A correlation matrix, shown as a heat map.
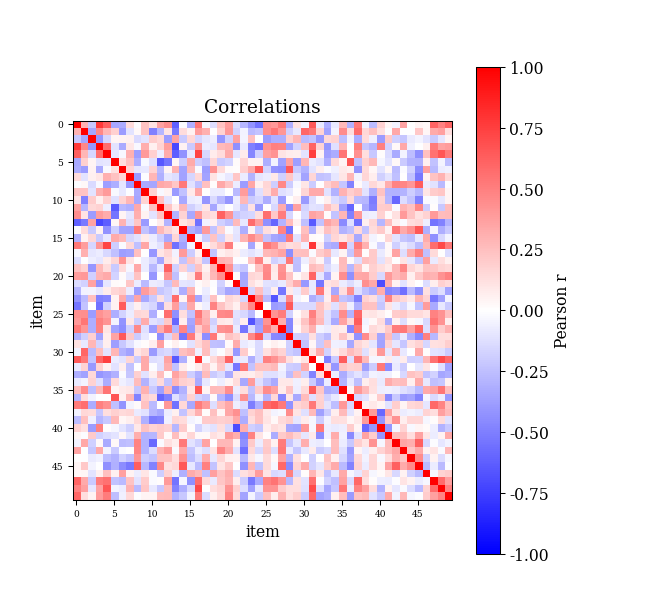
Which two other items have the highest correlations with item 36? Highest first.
5, 22
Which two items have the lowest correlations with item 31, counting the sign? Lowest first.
13, 33
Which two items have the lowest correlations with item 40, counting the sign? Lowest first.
21, 38
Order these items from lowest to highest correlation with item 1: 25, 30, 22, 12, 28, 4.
28, 22, 12, 4, 25, 30
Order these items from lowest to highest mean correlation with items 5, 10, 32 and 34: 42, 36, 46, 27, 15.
27, 42, 46, 15, 36
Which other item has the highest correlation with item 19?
12
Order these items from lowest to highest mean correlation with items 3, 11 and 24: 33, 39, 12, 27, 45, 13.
39, 13, 33, 45, 27, 12
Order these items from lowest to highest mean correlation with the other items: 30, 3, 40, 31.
40, 30, 3, 31
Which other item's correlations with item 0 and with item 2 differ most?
3
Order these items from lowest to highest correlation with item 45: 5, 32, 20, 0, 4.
4, 5, 32, 0, 20
